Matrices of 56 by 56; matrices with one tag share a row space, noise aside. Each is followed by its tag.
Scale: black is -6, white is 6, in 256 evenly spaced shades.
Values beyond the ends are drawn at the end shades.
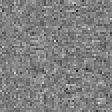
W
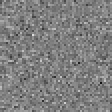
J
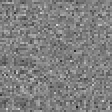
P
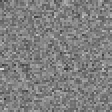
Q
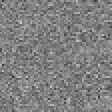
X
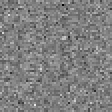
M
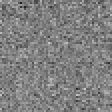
X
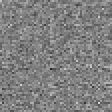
X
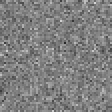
Q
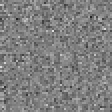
Q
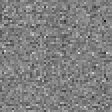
M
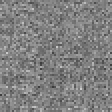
P
